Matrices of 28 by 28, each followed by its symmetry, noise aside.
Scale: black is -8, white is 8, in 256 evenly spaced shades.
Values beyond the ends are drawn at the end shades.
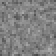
symmetric.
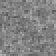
symmetric across the other diagonal.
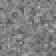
symmetric.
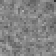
symmetric across the other diagonal.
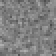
antisymmetric.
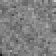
symmetric across the other diagonal.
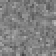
antisymmetric.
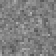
no symmetry.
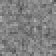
symmetric across the other diagonal.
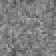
no symmetry.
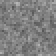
no symmetry.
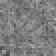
symmetric across the other diagonal.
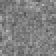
symmetric.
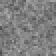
antisymmetric.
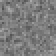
symmetric.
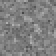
symmetric across the other diagonal.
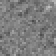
symmetric across the other diagonal.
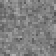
antisymmetric.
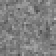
antisymmetric.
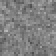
antisymmetric.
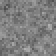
symmetric.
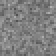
antisymmetric.
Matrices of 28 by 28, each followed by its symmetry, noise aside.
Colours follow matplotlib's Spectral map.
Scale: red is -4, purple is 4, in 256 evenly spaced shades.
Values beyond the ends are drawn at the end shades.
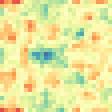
mirrored top to bottom.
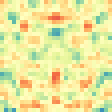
mirrored left to right.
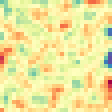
no symmetry.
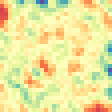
symmetric across the other diagonal.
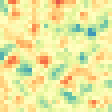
no symmetry.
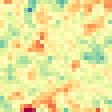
no symmetry.
